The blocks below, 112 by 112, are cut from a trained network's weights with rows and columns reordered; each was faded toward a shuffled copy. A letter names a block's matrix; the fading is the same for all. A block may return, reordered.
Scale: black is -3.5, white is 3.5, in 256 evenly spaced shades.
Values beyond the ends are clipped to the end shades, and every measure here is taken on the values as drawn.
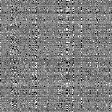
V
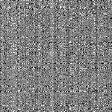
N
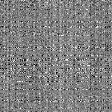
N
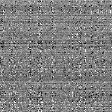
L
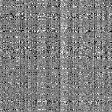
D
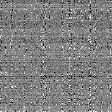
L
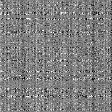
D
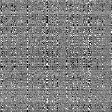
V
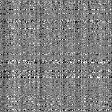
D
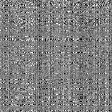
D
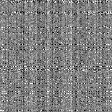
D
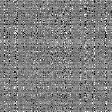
V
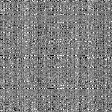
D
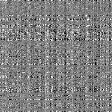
D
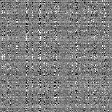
V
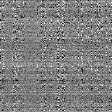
L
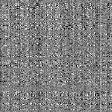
N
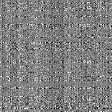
N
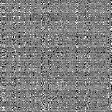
V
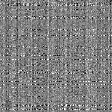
D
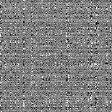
L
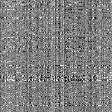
D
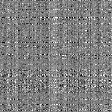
D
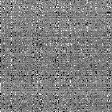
L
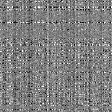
D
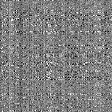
N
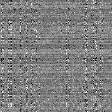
V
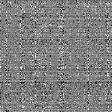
L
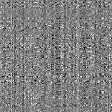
N
